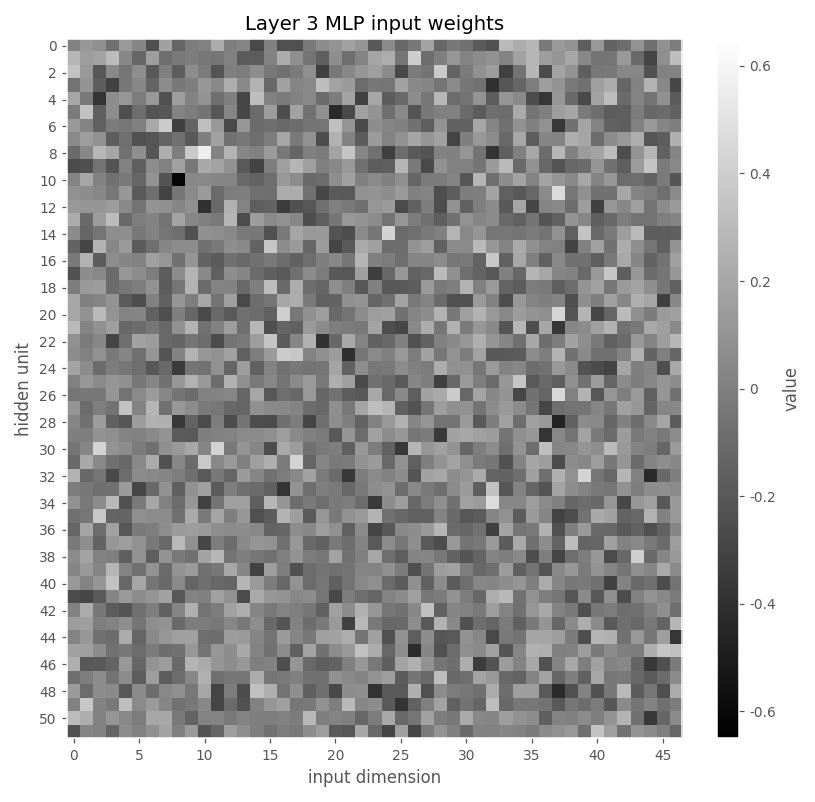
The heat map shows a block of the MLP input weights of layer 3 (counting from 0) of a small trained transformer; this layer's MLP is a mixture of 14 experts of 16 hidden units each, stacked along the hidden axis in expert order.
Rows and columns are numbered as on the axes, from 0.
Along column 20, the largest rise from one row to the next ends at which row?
6
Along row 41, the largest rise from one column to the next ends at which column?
14
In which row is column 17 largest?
31
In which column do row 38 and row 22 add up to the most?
43
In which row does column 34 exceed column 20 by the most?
5
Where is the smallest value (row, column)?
10, 8
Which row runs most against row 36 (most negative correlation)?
29
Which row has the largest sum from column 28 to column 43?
20
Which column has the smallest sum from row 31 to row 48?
37
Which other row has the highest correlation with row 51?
17
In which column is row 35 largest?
2
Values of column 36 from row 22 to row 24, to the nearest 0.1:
-0.1 0 -0.1
